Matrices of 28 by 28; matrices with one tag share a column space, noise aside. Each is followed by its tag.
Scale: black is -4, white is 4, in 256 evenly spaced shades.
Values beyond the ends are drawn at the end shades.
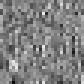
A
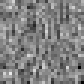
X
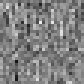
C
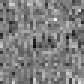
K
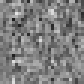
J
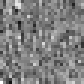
K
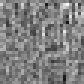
C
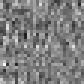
K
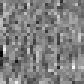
A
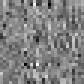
K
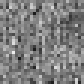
A
